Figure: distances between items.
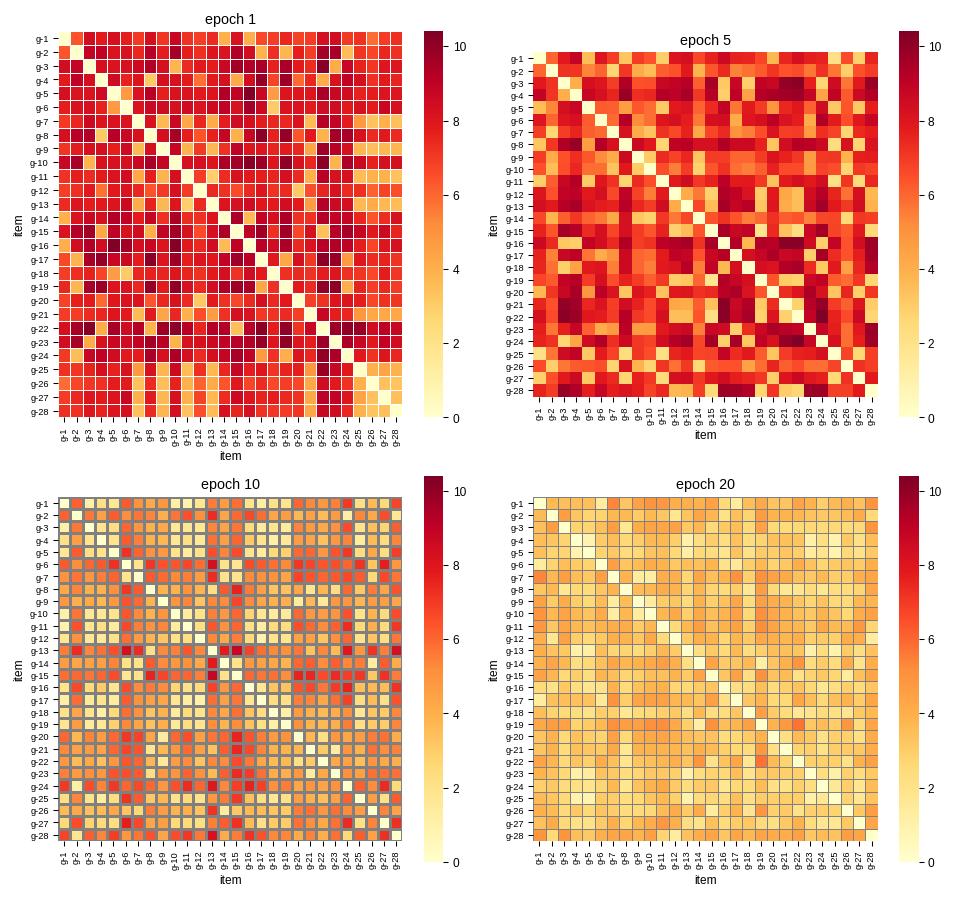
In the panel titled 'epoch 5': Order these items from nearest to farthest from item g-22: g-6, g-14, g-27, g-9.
g-14, g-9, g-6, g-27
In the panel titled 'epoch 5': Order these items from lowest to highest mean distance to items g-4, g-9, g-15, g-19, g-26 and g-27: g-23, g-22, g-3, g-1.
g-22, g-1, g-3, g-23
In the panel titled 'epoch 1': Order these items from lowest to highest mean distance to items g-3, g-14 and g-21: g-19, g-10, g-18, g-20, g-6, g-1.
g-1, g-10, g-20, g-18, g-6, g-19
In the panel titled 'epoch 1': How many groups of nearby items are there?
7
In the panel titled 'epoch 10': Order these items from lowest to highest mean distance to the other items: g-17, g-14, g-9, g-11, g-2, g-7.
g-17, g-11, g-9, g-14, g-2, g-7
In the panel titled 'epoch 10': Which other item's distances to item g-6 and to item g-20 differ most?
g-15
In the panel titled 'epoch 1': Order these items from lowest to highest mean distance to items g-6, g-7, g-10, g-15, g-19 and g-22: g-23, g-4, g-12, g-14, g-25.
g-4, g-12, g-25, g-23, g-14
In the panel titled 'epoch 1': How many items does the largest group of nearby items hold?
9
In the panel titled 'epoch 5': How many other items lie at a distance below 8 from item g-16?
10
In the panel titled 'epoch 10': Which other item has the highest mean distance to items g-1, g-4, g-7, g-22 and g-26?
g-13
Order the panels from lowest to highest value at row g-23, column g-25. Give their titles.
epoch 20, epoch 10, epoch 5, epoch 1
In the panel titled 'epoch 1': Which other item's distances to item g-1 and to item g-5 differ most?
g-16
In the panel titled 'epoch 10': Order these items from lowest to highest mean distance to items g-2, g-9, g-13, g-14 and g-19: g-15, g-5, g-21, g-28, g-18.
g-18, g-21, g-28, g-5, g-15
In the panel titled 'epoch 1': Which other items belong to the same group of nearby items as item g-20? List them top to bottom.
g-12
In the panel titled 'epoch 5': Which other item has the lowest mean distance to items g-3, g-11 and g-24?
g-18
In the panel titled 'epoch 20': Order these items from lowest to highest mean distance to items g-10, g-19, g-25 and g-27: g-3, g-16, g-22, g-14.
g-14, g-16, g-3, g-22
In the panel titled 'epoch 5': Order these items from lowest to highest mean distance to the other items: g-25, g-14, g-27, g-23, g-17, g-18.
g-14, g-25, g-27, g-18, g-23, g-17
